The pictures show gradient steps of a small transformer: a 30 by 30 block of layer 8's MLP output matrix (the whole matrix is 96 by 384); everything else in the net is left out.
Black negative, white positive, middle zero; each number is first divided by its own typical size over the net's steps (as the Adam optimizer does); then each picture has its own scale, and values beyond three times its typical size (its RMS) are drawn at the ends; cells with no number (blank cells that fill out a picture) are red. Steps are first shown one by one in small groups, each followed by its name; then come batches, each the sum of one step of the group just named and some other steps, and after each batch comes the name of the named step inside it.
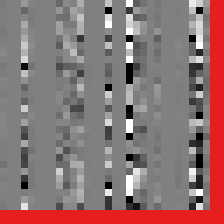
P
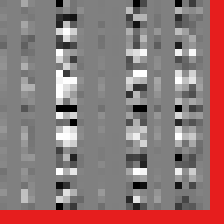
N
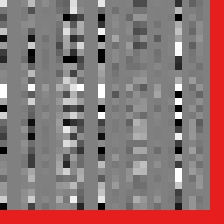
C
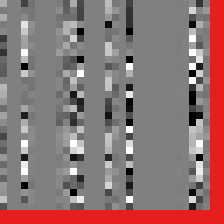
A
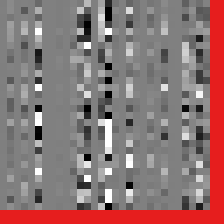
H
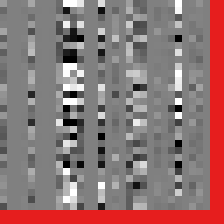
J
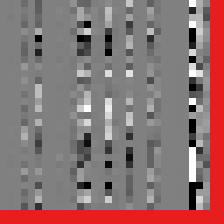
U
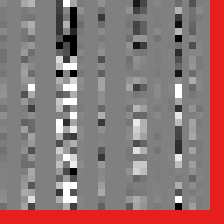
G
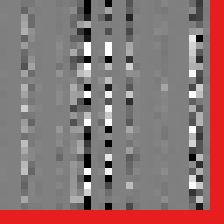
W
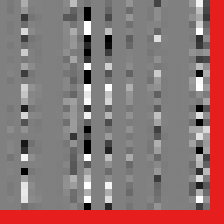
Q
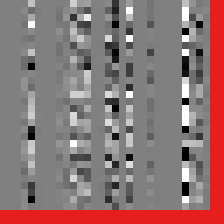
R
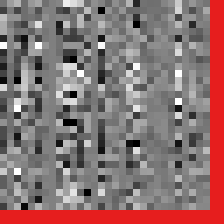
J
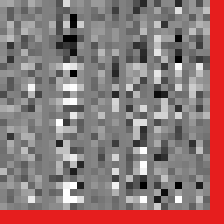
G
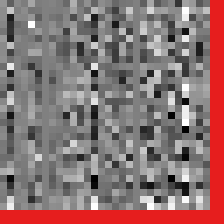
R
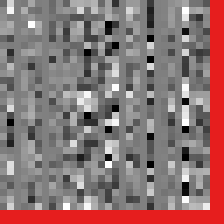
R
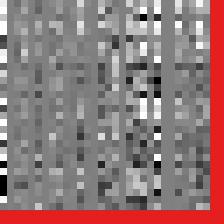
P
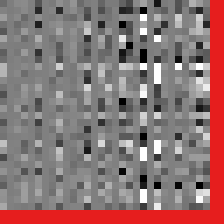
Q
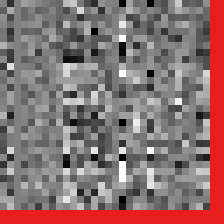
J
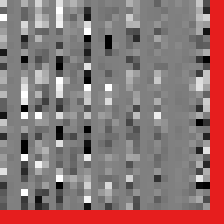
Q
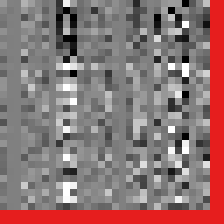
G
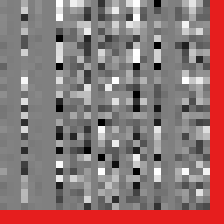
Q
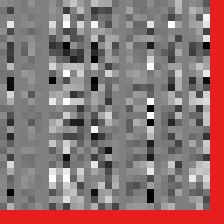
J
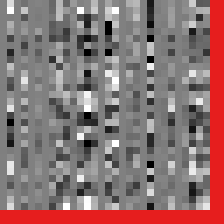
U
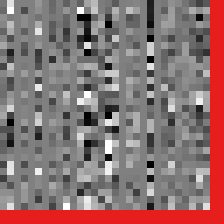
H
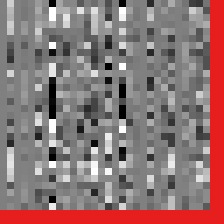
H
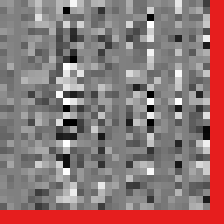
J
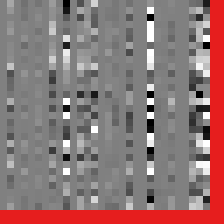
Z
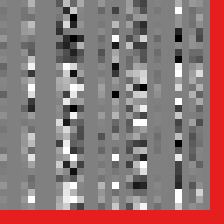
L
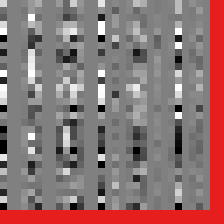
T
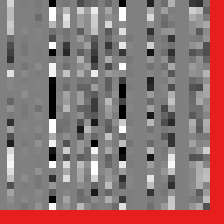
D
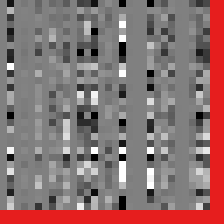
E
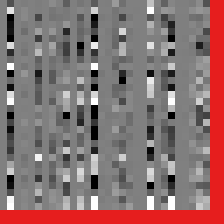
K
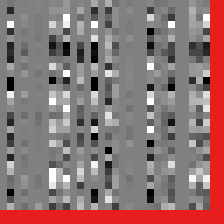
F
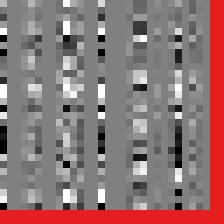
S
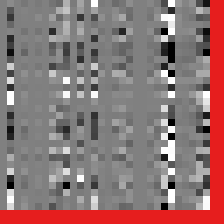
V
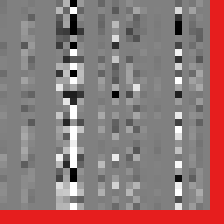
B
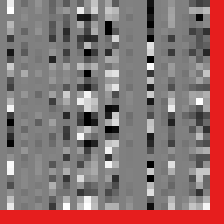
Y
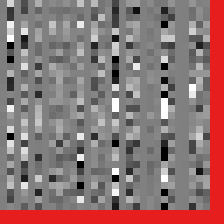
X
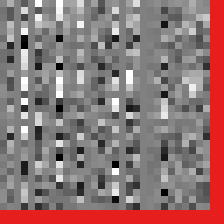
X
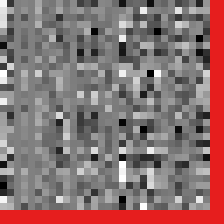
E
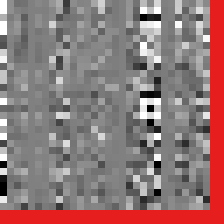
Z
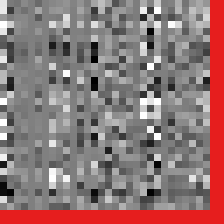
F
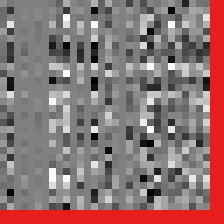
F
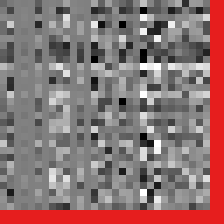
F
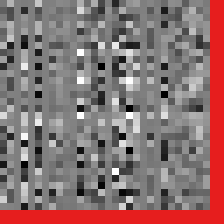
X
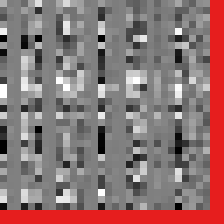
S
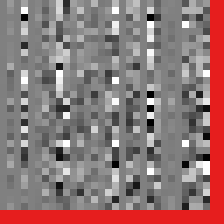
Z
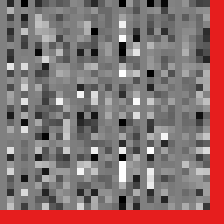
E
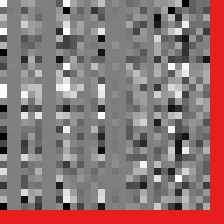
S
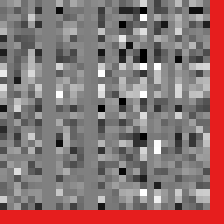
T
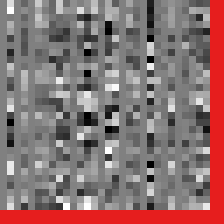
Y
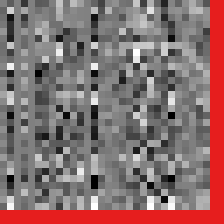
K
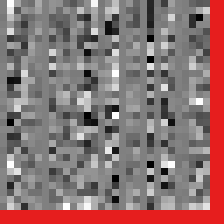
Y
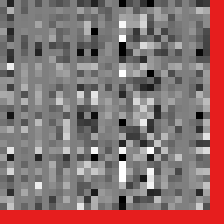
E
